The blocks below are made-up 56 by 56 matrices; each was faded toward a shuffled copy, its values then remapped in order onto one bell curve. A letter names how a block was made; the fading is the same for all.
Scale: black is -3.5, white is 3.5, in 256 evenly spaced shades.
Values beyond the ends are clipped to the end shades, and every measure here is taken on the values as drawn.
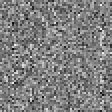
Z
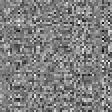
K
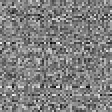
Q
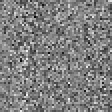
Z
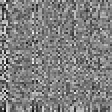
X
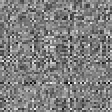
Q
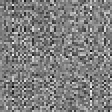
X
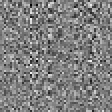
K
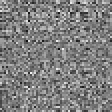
Q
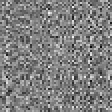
K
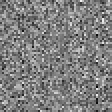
Z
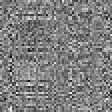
K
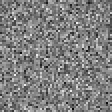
Z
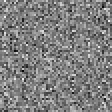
Z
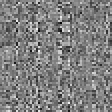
X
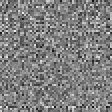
Q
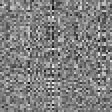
X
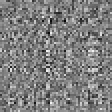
Q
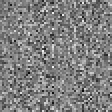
Z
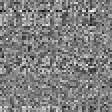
Q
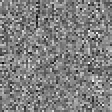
Z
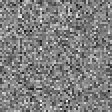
Z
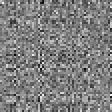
K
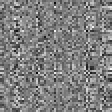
X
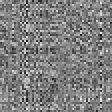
X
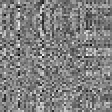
X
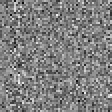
Z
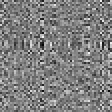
X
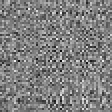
K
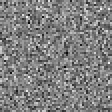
Z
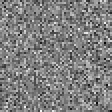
Z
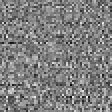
Q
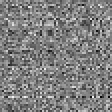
Q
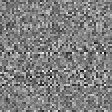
Q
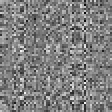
X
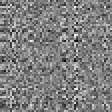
K
